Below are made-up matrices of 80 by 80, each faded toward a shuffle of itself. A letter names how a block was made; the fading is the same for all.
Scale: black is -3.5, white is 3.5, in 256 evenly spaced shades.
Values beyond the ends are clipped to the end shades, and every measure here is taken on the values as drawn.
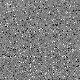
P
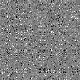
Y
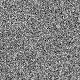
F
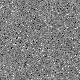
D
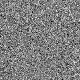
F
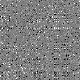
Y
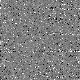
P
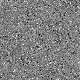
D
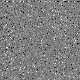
P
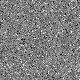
D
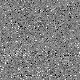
P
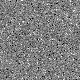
D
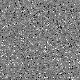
P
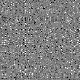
Y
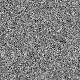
F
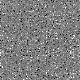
P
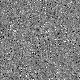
D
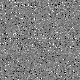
P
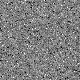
D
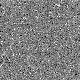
D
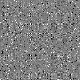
Y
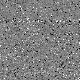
P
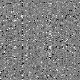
Y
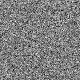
F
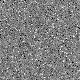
D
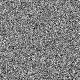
F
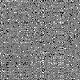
Y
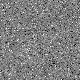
D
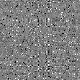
Y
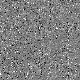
P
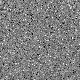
D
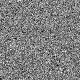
F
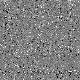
P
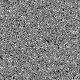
D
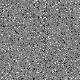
P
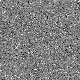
D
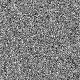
F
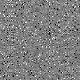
Y
